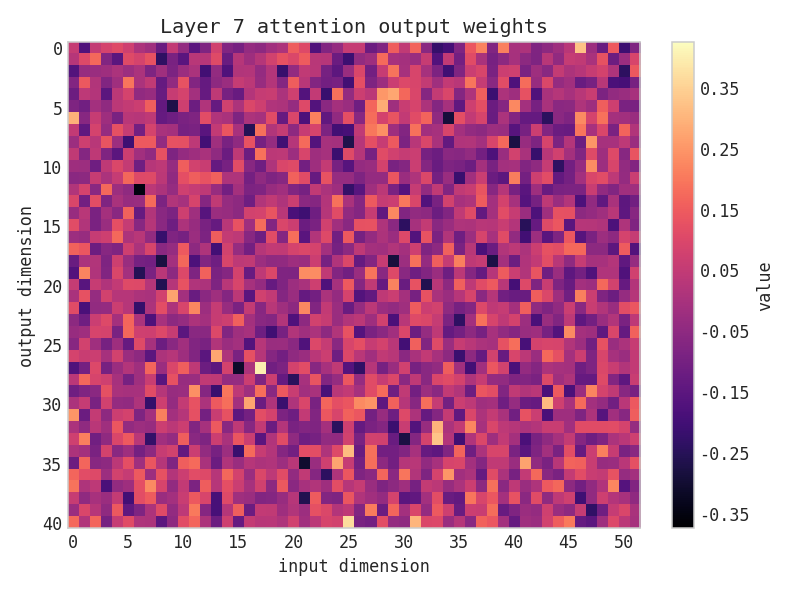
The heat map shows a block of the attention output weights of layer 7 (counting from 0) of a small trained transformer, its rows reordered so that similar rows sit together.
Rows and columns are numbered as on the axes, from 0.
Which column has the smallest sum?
50
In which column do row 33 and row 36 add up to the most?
33
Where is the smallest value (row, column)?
12, 6
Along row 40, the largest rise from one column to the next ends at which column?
31
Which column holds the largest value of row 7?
28
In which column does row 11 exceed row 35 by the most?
21
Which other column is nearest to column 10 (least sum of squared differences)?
4
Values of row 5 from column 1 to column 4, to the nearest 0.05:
-0.1 0 -0.05 0.05
